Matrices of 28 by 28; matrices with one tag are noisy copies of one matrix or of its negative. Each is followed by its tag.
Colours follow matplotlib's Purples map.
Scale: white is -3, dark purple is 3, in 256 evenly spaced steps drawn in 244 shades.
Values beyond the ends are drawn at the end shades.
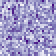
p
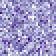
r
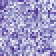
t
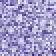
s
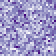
r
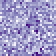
r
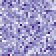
r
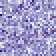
s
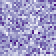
r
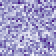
s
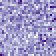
s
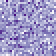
s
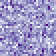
s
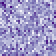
r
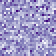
p
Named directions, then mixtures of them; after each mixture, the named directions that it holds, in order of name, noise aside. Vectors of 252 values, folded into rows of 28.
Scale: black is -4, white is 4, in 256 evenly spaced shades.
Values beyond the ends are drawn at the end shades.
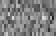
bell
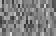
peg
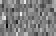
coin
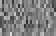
peg.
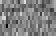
bell, coin.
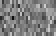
bell, peg.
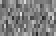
bell, coin.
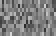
peg.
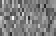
bell, peg.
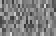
peg.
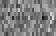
bell.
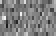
coin.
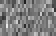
coin, peg.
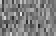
coin, peg.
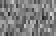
bell, peg.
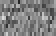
bell, coin.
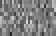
peg.
